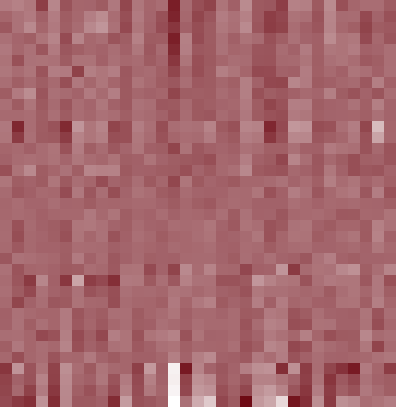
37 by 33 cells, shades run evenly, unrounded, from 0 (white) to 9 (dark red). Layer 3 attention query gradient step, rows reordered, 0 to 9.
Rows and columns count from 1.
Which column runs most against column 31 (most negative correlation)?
12
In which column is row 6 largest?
15
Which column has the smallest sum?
32
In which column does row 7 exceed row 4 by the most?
7
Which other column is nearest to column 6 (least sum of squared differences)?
31
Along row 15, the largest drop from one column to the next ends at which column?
25
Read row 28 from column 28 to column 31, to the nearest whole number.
6 5 5 6
